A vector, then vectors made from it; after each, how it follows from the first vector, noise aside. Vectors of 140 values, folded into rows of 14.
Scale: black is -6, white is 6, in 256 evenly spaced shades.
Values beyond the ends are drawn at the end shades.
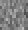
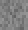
negated, shrunk.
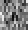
reversed, negated, scaled up.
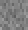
negated, shrunk.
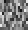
reversed, negated, scaled up.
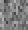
reversed, negated.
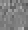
partly zeroed.
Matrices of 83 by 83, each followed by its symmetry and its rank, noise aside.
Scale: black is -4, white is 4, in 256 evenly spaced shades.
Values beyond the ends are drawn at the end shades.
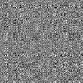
no symmetry, rank eight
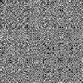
symmetric, rank eight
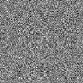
no symmetry, rank eight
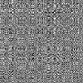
no symmetry, rank seven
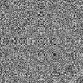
symmetric, rank eight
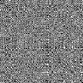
symmetric, rank eight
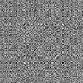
symmetric, rank six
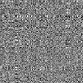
no symmetry, rank six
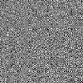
no symmetry, rank seven
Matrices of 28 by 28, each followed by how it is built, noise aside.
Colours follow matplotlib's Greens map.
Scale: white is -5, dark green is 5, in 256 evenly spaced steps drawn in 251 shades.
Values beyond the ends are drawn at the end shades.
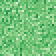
noise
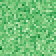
noise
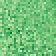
lower triangular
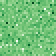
sparse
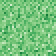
repeating columns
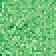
lower triangular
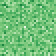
repeating columns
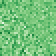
lower triangular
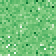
sparse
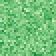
noise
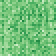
blocks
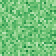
repeating rows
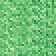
repeating rows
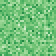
repeating rows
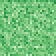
repeating columns
